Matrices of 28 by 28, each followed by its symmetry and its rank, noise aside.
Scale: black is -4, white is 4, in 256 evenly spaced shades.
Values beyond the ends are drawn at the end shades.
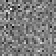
no symmetry, rank five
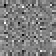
no symmetry, rank five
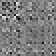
symmetric, rank three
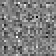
antisymmetric, rank four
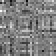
antisymmetric, rank four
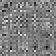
symmetric, rank three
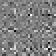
no symmetry, rank four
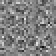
no symmetry, rank five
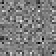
symmetric, rank four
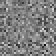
no symmetry, rank five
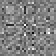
symmetric, rank three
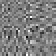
no symmetry, rank four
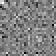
symmetric, rank five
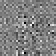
no symmetry, rank three
